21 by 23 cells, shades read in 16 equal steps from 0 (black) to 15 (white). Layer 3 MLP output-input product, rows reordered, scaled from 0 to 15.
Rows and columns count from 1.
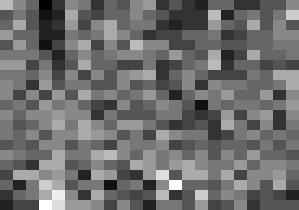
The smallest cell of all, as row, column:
1, 4
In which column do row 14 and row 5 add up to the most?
7
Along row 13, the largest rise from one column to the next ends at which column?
18
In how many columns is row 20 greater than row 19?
10
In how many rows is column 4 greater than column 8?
8
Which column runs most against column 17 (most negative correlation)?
5
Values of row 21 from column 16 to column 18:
9 4 5
